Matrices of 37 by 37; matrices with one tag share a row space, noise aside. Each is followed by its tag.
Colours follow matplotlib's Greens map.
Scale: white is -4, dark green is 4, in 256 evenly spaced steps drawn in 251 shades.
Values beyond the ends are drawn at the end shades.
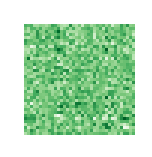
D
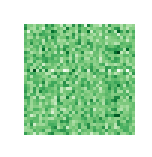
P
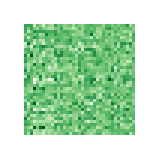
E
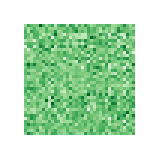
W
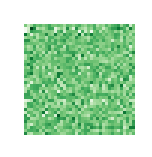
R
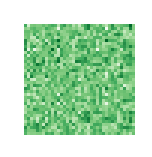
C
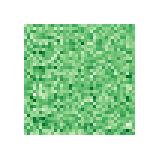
E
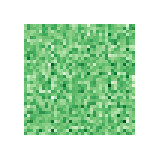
W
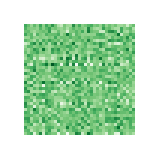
P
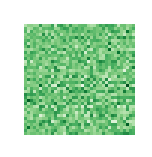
W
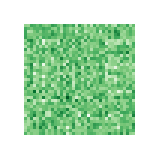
P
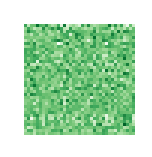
D
